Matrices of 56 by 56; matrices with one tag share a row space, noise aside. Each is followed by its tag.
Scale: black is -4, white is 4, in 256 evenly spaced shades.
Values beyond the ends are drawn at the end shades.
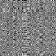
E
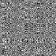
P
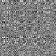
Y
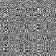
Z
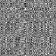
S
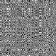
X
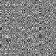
X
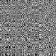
X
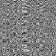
E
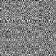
X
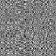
S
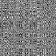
Z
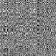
Z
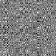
Z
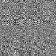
Y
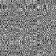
Z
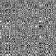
X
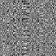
E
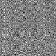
Y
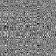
Z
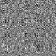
P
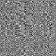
S
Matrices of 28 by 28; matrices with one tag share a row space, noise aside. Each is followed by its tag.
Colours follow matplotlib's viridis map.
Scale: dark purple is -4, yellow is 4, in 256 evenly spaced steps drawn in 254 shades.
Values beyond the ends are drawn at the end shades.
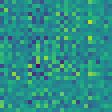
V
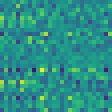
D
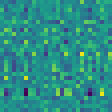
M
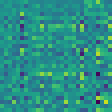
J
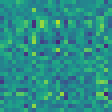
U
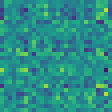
U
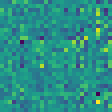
J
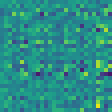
J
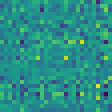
J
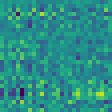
D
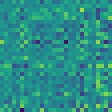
J
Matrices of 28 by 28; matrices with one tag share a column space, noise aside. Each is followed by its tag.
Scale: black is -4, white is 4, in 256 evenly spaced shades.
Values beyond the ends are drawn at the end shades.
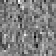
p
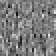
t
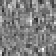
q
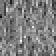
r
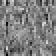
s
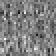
t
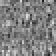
s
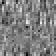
q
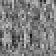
p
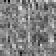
p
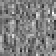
t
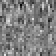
q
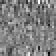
q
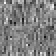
q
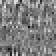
q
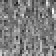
r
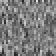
s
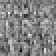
t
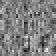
t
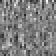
p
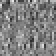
p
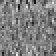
q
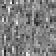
q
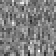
s
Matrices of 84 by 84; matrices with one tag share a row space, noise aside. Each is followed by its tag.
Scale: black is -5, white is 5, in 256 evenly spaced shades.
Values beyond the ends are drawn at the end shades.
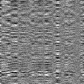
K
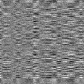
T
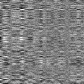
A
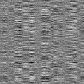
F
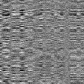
A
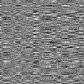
T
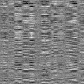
F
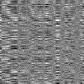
K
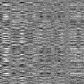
A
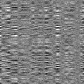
K
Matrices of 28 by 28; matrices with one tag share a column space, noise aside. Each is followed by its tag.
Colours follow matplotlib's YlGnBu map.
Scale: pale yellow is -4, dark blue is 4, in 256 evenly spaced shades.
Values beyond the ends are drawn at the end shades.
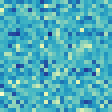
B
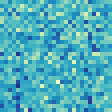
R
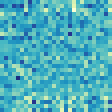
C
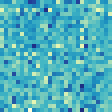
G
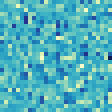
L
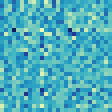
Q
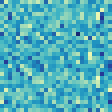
L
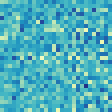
R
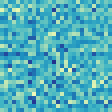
B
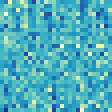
G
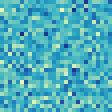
B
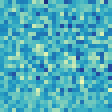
L
